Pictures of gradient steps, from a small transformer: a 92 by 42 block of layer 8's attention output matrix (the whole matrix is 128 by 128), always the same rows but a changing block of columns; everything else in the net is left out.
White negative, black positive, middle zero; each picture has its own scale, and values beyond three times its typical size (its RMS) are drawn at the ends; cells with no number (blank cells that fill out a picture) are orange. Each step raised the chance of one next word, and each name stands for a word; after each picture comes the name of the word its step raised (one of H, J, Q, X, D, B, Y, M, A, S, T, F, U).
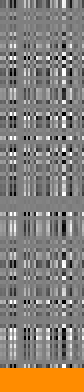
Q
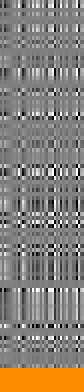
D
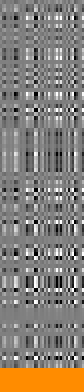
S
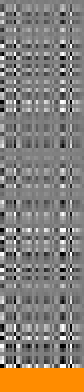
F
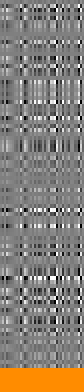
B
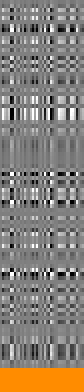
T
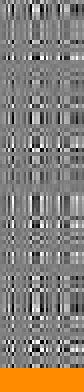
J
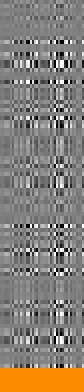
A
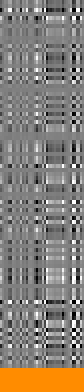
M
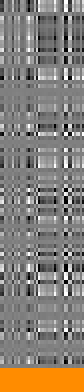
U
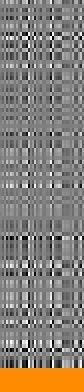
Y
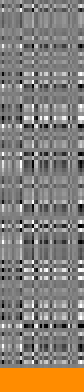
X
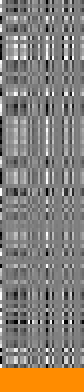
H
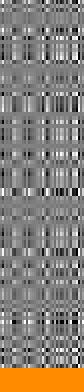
H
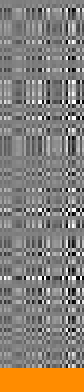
B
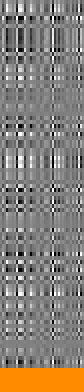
U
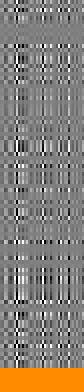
M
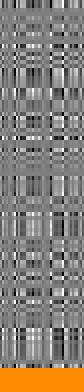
Q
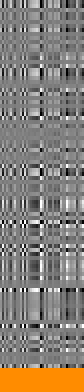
D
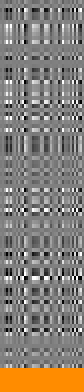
B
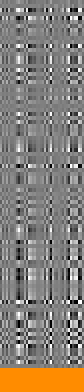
M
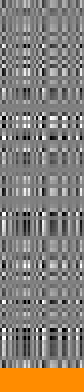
Q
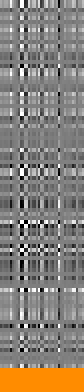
D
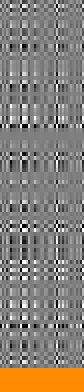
X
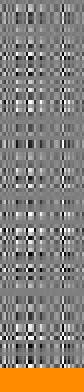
F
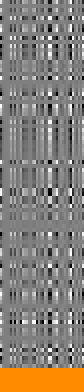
H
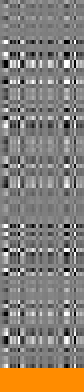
A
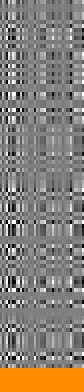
S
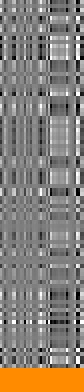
H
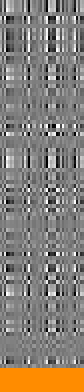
U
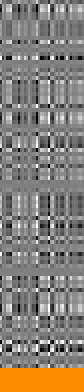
J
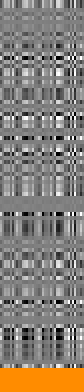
Q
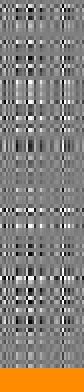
B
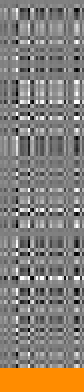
B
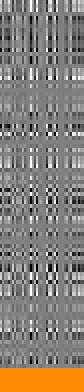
U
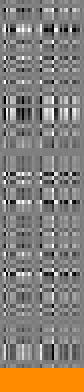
T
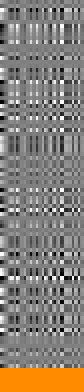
B
